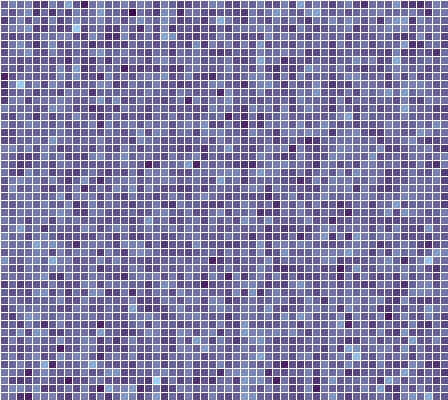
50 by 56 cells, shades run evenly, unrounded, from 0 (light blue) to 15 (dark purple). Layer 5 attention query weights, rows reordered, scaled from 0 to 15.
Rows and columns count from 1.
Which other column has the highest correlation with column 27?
51
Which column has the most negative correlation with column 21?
5
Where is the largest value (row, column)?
2, 17
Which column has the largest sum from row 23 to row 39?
43
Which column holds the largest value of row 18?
39
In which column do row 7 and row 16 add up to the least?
4
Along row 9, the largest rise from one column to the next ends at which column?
11
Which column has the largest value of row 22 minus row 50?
54
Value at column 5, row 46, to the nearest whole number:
8
